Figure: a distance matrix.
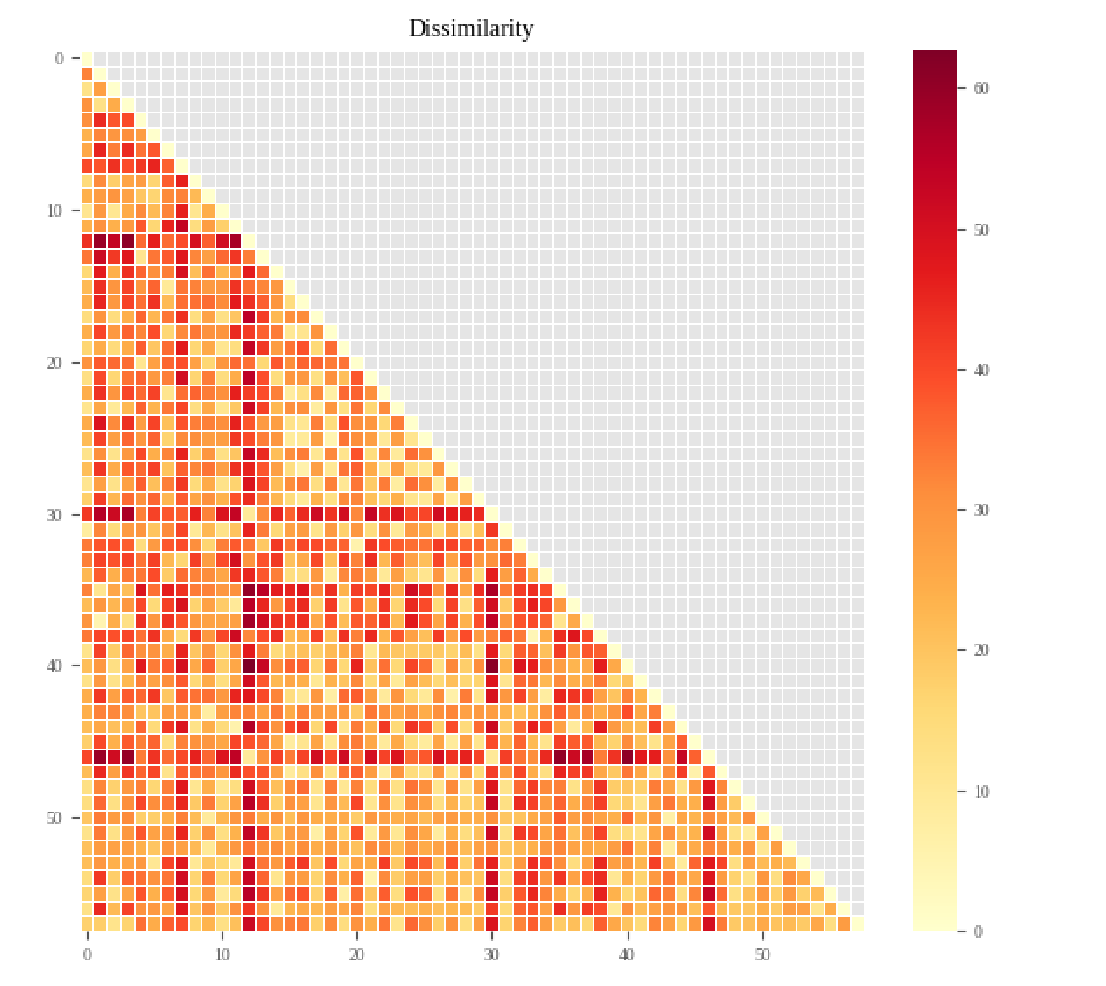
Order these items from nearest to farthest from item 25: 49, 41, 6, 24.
24, 6, 41, 49
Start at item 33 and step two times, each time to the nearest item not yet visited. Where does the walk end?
7
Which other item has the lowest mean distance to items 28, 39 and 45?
0
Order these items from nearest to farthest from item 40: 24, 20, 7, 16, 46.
16, 24, 20, 7, 46
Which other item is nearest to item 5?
53
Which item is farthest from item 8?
12
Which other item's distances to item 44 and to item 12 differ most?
11
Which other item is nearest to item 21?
54
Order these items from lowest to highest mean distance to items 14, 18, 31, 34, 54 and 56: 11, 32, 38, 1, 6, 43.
6, 43, 11, 38, 32, 1
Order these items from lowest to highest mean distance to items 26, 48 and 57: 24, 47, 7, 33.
47, 24, 33, 7
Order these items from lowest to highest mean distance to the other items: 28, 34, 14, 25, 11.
28, 25, 34, 14, 11
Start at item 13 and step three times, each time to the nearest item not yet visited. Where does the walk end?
32
